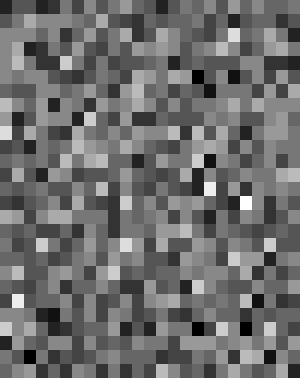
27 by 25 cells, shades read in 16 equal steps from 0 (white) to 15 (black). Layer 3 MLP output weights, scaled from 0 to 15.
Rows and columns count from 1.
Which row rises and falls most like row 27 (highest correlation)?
3
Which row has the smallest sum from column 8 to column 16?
18
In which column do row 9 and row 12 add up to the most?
12
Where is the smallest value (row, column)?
15, 21
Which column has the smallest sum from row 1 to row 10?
1
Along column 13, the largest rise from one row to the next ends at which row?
9
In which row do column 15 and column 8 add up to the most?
5
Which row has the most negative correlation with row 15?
24
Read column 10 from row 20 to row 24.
3 9 10 7 6
